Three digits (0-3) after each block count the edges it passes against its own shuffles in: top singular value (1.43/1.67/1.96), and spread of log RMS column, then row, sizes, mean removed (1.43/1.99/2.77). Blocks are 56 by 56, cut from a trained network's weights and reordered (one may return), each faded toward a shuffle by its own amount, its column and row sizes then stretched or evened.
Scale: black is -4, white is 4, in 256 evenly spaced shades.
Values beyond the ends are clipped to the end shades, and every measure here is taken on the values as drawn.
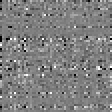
0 2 3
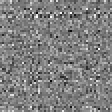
3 2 2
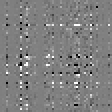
3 3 2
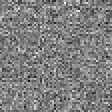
3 1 0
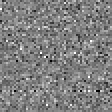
1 0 2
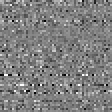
2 0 3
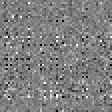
2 2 2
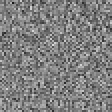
3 0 0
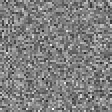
2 0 0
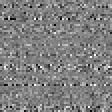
0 0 3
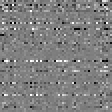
2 2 3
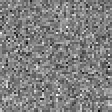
0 1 0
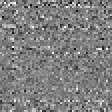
1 0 3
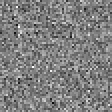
1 0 0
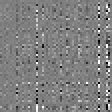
3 3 1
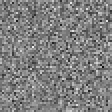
1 1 0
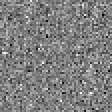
0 1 1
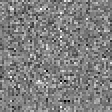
0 2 1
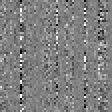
2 3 0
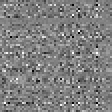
2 2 3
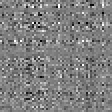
2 2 3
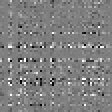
2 3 3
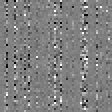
1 3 1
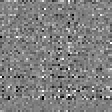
1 1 3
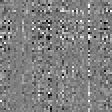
2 3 2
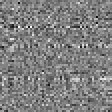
3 0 2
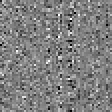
1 3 0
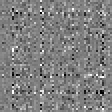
2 3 2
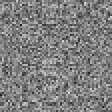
3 0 0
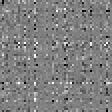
0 3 2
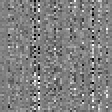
2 3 0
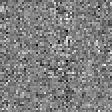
0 2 1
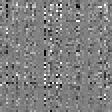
1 3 2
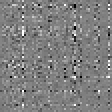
2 3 2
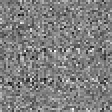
1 1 2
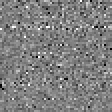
0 0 2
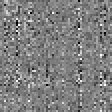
1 3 1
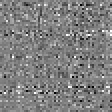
1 2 3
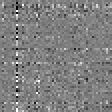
3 2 2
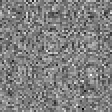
3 0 1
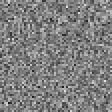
2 0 1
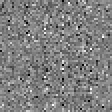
0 2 0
